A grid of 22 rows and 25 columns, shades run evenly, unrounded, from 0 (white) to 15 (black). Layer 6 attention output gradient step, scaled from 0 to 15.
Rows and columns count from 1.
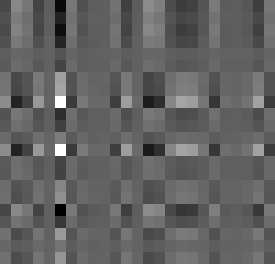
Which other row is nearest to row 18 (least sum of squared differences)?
1
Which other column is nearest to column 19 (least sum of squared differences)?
23
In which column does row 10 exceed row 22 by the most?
6
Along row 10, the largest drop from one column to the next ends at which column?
7
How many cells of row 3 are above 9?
17
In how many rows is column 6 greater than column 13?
12
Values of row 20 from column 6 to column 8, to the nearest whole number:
6 10 9
